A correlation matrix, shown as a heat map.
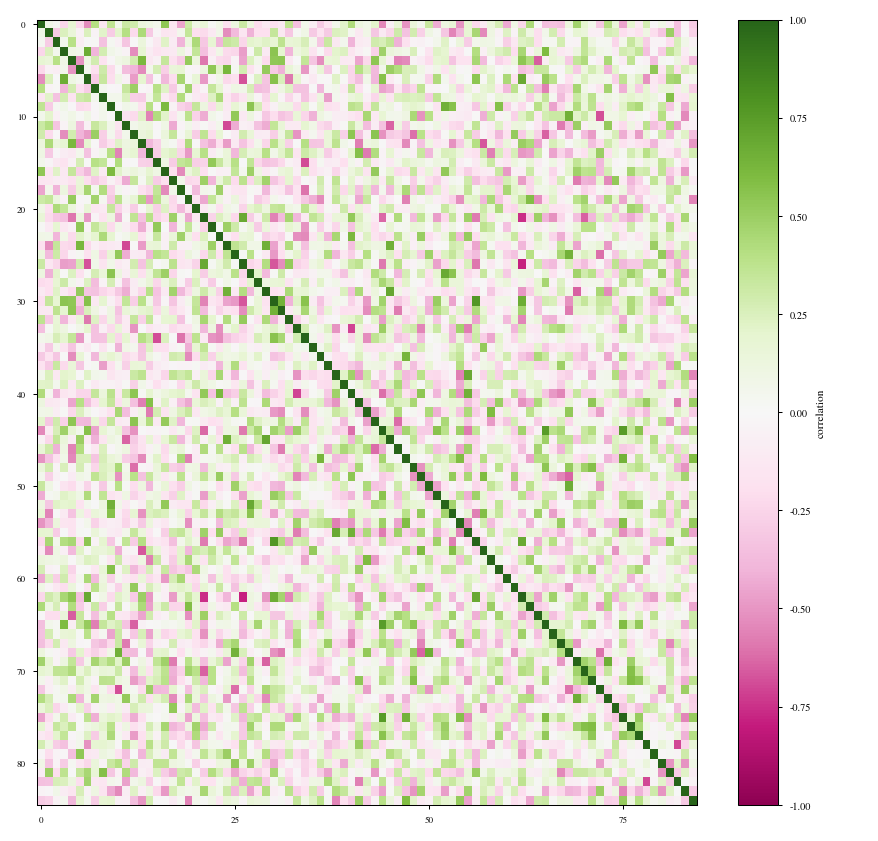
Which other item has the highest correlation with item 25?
68
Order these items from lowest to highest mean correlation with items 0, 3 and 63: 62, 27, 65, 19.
65, 27, 62, 19
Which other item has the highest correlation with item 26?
21
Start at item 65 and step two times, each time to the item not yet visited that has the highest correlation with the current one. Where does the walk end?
75
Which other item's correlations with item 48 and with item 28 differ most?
82
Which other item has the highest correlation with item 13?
4
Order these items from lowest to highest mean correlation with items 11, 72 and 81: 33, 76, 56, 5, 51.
33, 5, 76, 51, 56
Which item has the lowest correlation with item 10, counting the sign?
72
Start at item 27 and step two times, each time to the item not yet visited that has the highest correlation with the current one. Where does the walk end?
9
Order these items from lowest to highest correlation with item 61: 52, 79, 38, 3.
3, 52, 79, 38
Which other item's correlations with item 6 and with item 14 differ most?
62
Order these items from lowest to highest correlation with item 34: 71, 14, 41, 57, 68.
57, 68, 71, 41, 14
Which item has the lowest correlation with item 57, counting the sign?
13
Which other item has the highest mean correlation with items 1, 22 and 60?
81
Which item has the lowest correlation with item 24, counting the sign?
11
